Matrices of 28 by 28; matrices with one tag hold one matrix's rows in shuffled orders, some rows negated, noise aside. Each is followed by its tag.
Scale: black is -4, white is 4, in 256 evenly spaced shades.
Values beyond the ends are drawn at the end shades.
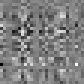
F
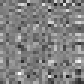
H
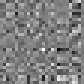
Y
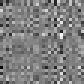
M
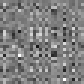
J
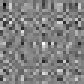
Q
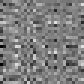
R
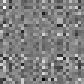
Q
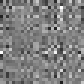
M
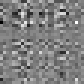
F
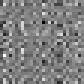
Q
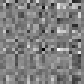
Y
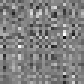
J
